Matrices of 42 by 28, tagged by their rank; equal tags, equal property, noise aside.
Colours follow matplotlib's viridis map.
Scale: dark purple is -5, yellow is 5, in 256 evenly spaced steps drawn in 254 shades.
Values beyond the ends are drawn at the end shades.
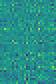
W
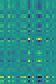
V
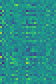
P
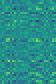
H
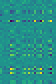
V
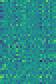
W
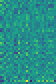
P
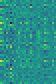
P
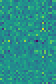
W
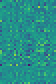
W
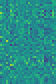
W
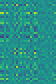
H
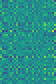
H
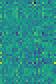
W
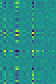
V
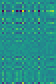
V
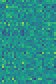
W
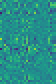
W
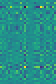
H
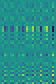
V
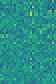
W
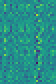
P
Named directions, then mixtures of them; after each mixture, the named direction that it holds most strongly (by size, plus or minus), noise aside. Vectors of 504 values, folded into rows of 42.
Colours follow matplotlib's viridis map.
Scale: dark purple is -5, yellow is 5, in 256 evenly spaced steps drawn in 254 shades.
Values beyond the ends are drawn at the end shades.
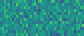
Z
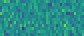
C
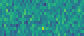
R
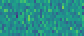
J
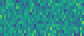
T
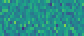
C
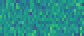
T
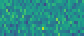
R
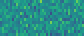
Z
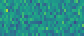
R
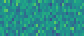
Z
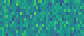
Z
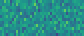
Z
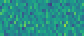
C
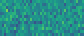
R
